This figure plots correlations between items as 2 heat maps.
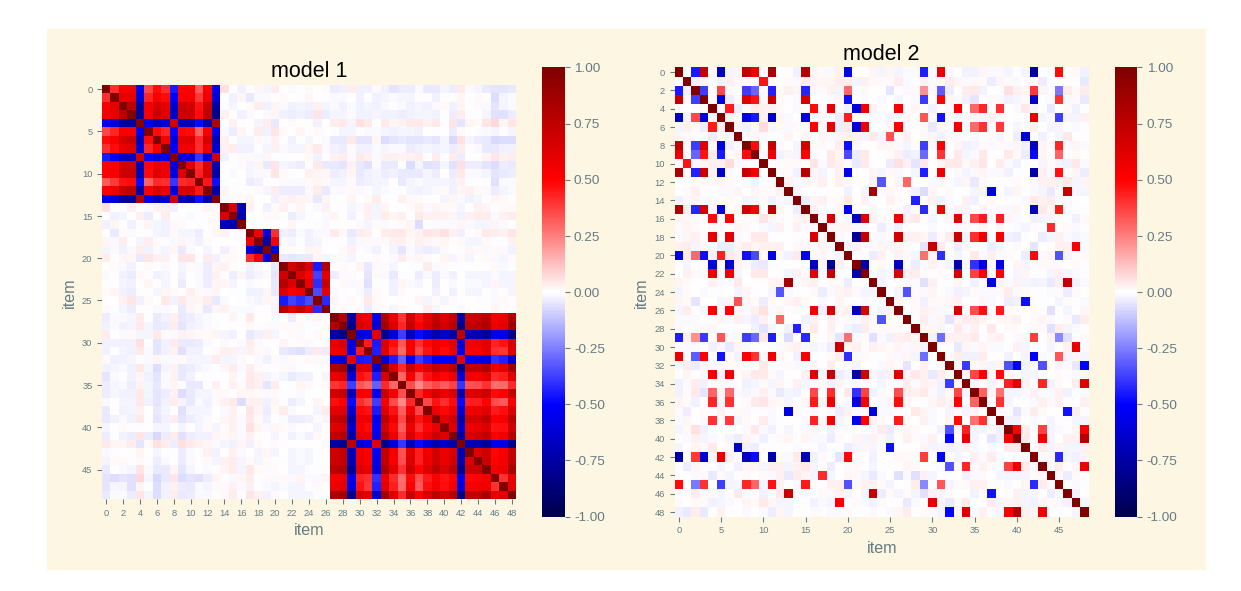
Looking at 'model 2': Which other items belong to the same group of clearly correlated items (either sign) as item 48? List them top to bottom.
32, 34, 39, 40, 43
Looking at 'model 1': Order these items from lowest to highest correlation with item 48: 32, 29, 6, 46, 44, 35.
29, 32, 6, 35, 46, 44
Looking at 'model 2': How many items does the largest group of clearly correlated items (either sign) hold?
13
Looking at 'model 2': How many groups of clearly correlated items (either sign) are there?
10
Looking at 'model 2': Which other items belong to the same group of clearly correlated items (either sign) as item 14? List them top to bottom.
28
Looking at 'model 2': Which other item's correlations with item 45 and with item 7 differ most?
41
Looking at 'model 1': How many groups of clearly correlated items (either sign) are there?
5
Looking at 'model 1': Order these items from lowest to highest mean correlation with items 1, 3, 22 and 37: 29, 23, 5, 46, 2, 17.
29, 17, 46, 23, 5, 2
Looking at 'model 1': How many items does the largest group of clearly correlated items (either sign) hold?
22
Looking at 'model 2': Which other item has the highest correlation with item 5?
42
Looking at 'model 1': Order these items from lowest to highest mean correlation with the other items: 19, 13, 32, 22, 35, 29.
29, 32, 13, 19, 22, 35
